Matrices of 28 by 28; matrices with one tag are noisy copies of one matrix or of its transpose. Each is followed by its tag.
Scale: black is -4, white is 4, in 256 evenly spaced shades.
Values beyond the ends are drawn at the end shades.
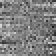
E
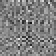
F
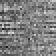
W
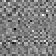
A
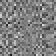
A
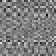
A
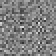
F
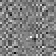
A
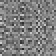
F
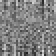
E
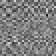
A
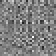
F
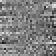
E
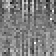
W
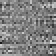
E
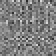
F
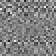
A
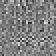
F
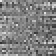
E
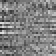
W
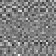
A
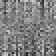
E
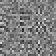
F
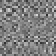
A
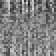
W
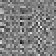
F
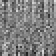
E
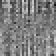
W
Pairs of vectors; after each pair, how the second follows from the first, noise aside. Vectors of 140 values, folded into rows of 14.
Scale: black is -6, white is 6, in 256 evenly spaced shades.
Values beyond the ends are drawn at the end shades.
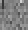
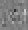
wrapped around, negated, partly zeroed.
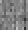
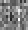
wrapped around, negated, scaled up.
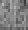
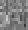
wrapped around, negated.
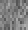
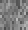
copied.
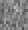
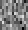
wrapped around, negated, scaled up.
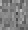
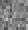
reversed.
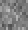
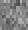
reversed.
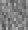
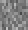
copied.
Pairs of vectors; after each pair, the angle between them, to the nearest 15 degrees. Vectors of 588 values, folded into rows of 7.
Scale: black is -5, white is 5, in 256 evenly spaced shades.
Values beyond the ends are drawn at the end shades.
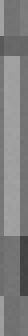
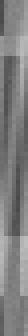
135 degrees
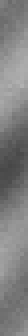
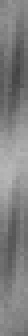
165 degrees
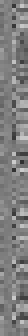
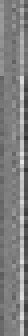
105 degrees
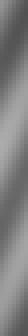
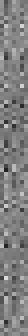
105 degrees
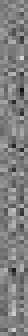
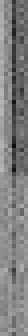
60 degrees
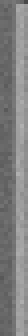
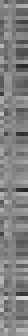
105 degrees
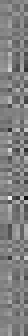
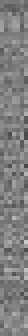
105 degrees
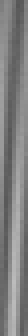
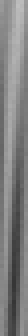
150 degrees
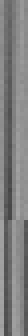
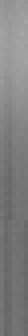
75 degrees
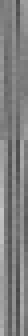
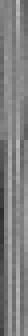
165 degrees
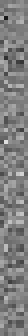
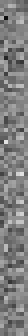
15 degrees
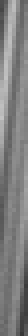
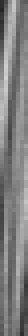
30 degrees
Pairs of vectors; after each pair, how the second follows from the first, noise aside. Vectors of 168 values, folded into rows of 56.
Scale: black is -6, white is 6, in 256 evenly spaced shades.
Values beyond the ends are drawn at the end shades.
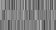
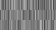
sign-scrambled.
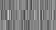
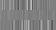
negated, partly zeroed.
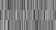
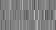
negated, partly zeroed.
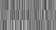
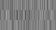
wrapped around, negated, shrunk.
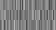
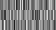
negated, scaled up.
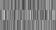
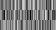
negated, scaled up.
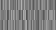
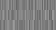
wrapped around, negated, shrunk.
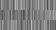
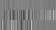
partly zeroed.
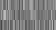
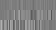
negated, partly zeroed.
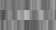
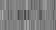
negated, partly zeroed.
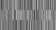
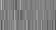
negated, partly zeroed.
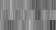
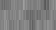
wrapped around, shrunk.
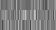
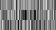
negated, scaled up.
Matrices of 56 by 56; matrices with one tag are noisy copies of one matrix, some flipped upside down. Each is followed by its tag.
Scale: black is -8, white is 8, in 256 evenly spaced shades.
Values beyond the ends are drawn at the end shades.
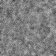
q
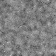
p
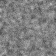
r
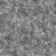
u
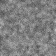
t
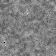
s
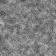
t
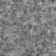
p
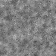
u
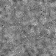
p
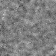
s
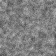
r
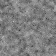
s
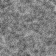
s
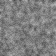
p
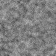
s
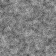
s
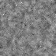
q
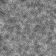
t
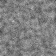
r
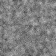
p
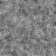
u
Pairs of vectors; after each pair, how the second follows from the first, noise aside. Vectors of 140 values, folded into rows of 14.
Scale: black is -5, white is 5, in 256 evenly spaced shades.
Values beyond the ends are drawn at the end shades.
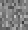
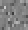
reversed, negated, partly zeroed.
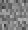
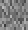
sign-scrambled.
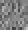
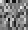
reversed, scaled up.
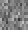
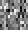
reversed, scaled up.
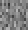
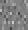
wrapped around, negated, partly zeroed.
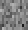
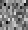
reversed, scaled up.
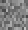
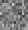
wrapped around.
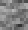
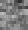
wrapped around.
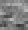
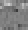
reversed, negated, partly zeroed.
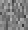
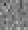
reversed, partly zeroed.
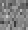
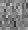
sign-scrambled.
